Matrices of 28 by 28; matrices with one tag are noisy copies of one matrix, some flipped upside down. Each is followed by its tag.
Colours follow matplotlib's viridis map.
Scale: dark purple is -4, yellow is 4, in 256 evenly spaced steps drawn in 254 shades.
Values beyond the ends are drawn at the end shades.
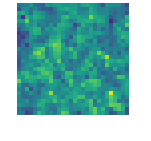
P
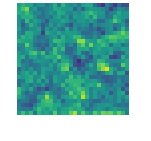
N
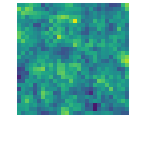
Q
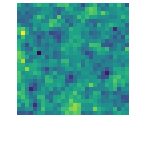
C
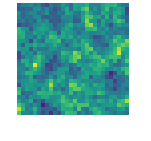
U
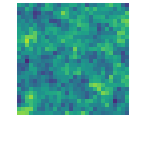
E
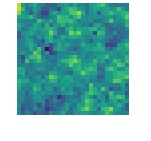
U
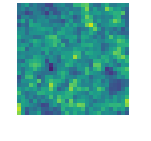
U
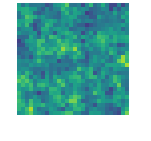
Q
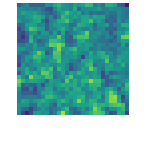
P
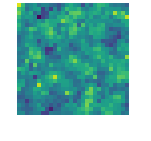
U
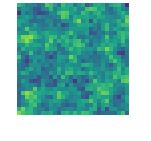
E
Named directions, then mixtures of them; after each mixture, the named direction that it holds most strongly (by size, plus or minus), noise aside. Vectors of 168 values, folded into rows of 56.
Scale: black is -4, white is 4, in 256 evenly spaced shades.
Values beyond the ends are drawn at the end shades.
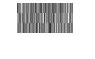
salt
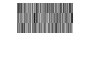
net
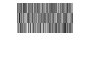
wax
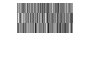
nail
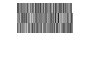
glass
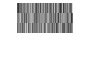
glass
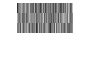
salt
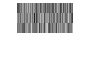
net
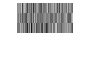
wax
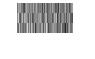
nail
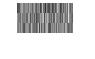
salt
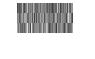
wax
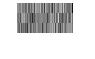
glass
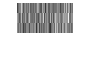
salt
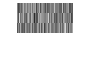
net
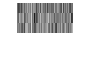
net
